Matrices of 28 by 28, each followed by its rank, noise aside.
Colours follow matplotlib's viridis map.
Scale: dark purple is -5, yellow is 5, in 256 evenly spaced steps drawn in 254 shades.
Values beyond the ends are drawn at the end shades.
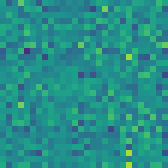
six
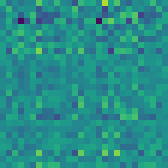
three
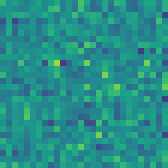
six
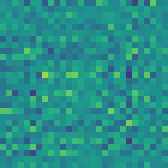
four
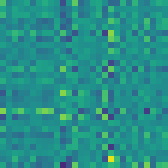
three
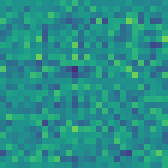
four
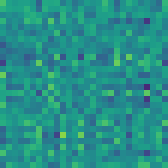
three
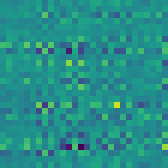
three
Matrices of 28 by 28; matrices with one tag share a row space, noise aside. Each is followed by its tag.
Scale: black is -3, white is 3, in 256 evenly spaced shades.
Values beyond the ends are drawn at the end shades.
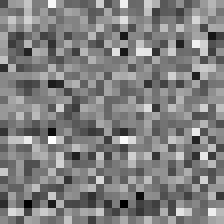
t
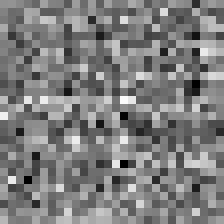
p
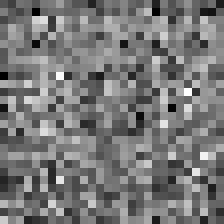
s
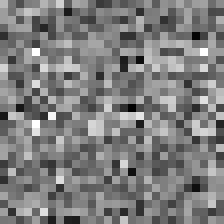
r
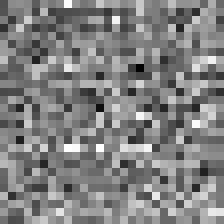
p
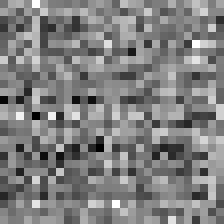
r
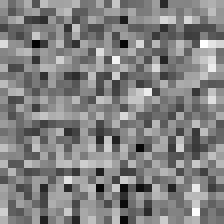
p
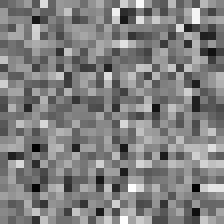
p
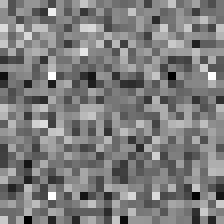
t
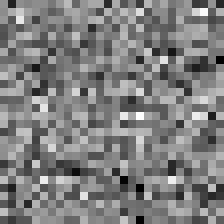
r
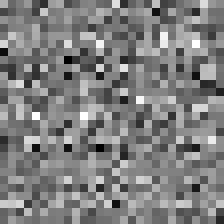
p
